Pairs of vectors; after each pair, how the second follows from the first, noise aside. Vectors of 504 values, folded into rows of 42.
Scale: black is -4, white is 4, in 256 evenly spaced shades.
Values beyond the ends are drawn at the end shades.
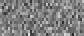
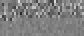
reversed, partly zeroed.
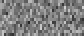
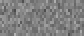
wrapped around, shrunk.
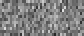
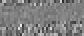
reversed, partly zeroed.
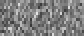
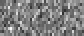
copied.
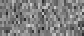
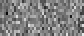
sign-scrambled.
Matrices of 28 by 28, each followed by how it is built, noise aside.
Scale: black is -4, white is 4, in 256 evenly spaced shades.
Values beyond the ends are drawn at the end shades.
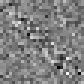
banded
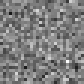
noise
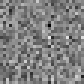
low rank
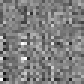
low rank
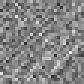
Hankel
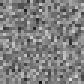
noise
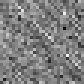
Toeplitz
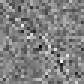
banded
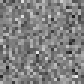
noise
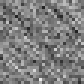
Toeplitz
